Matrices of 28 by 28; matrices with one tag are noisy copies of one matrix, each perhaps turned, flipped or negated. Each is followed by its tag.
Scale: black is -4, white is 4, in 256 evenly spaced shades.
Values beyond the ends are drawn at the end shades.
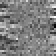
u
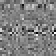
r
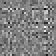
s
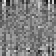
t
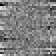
t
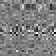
r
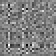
s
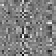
r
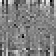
t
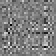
s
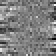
u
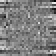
t
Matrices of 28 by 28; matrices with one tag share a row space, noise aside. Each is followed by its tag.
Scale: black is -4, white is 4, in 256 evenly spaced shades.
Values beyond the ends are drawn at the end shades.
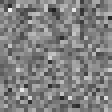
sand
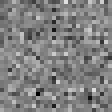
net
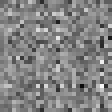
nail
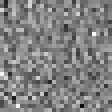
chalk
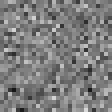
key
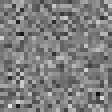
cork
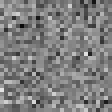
key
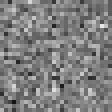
key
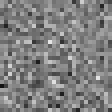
sand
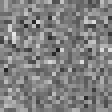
key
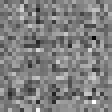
net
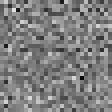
sand
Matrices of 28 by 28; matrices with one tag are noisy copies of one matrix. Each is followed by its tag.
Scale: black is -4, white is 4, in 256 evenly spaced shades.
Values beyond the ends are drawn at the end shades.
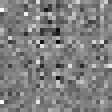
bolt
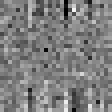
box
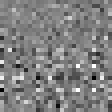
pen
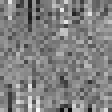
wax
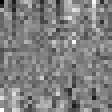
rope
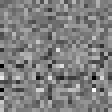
pen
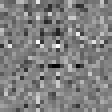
bolt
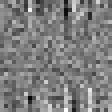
box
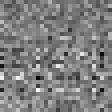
pen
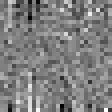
wax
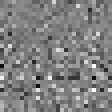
pen
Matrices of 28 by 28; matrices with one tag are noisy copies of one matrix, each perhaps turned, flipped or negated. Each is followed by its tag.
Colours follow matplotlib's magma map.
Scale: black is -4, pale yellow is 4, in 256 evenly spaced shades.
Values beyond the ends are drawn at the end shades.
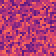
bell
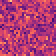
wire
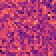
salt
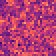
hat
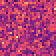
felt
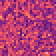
salt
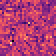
hat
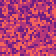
salt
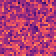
salt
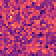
bell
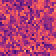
bell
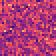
felt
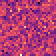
wire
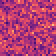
wire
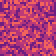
wire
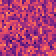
wire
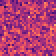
bell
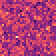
bell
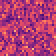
wire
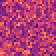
wire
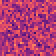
felt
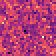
hat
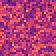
wire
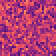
felt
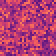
hat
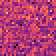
salt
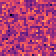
felt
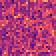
salt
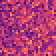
salt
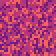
wire
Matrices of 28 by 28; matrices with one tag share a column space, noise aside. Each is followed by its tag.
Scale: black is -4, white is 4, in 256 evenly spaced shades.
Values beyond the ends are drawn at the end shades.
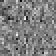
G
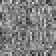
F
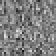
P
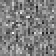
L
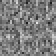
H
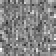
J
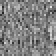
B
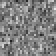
G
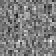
B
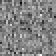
H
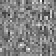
J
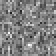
L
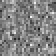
J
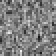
P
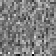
H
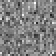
H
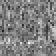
B
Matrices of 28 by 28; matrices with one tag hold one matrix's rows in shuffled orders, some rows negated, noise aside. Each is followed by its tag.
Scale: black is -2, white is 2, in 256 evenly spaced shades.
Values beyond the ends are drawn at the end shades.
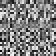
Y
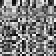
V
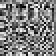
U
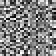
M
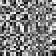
M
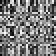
Y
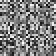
Y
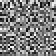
Y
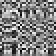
V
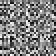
Y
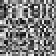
U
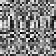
Y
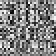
Y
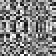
M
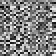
M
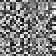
M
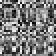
V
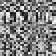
M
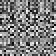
Y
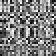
Y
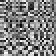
U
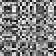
V
